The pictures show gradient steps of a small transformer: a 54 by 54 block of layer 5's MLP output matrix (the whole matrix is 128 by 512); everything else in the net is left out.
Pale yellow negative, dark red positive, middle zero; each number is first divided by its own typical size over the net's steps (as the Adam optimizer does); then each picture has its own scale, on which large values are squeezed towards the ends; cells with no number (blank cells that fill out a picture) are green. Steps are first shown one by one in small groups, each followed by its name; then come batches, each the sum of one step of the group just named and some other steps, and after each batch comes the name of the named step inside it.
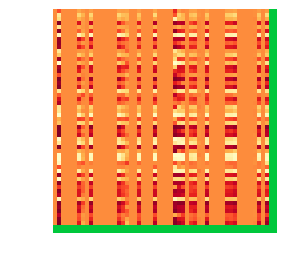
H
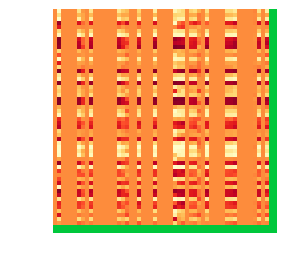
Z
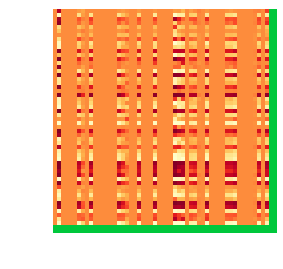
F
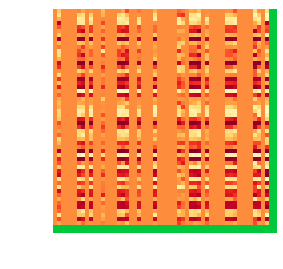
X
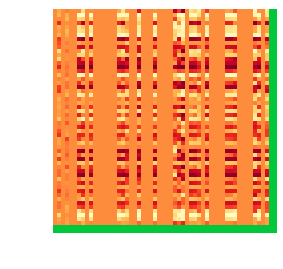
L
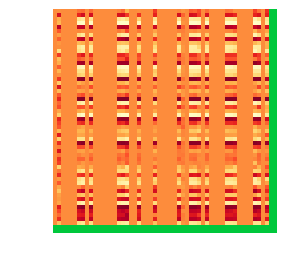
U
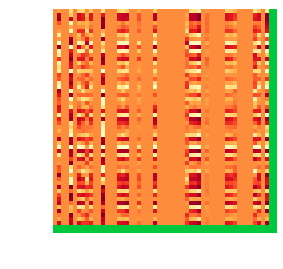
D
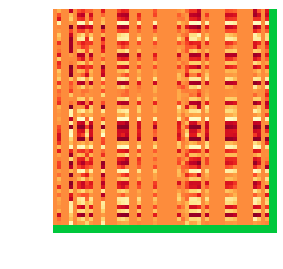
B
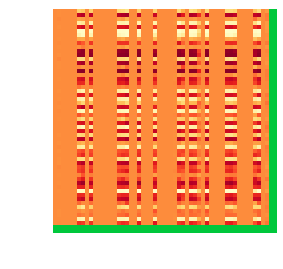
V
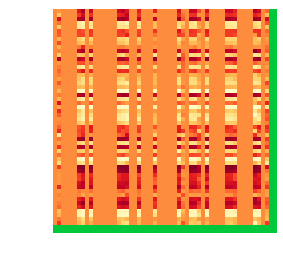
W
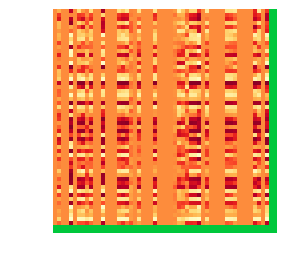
B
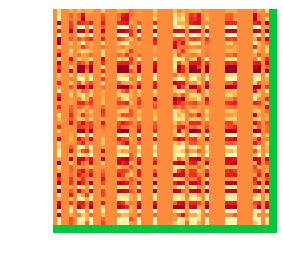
Z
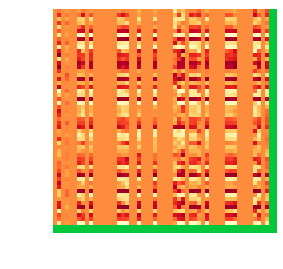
U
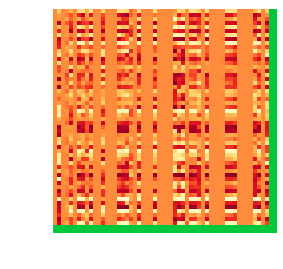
H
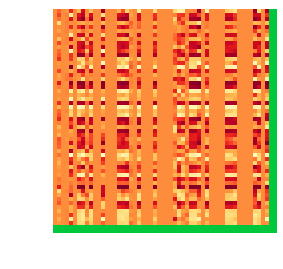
W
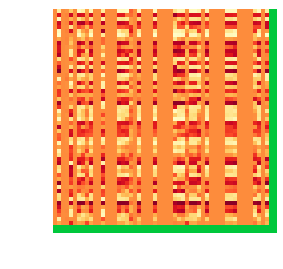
Z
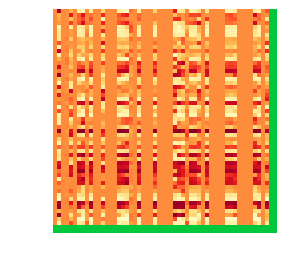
F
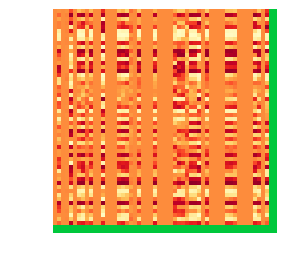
V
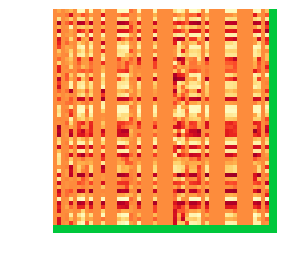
H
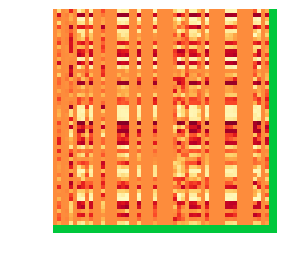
B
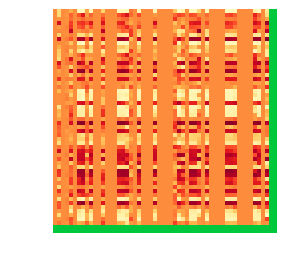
X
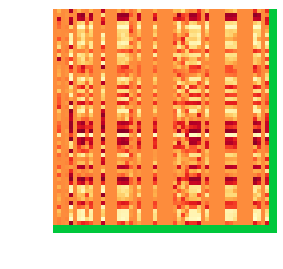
W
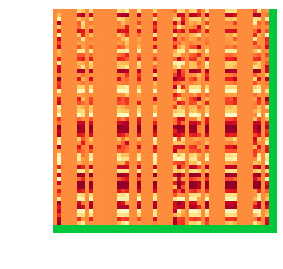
H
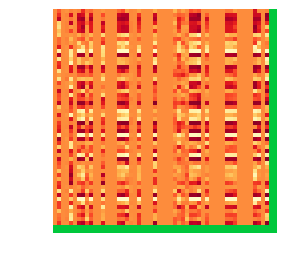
B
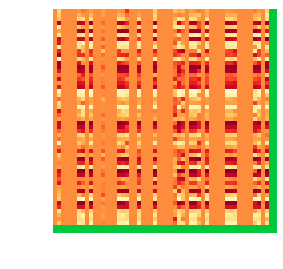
X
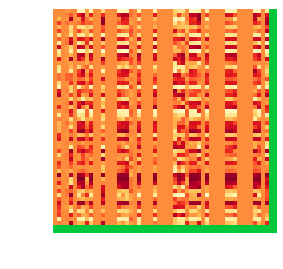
D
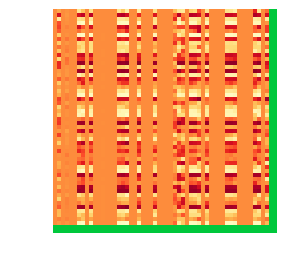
U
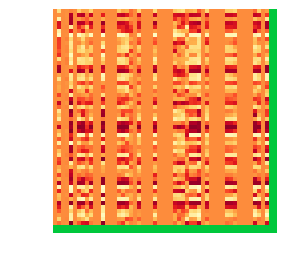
Z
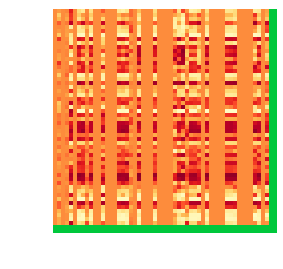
L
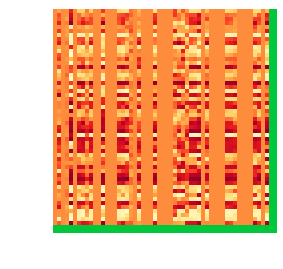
L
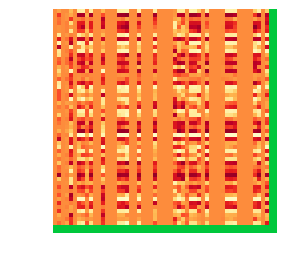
D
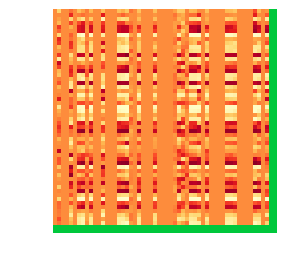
B
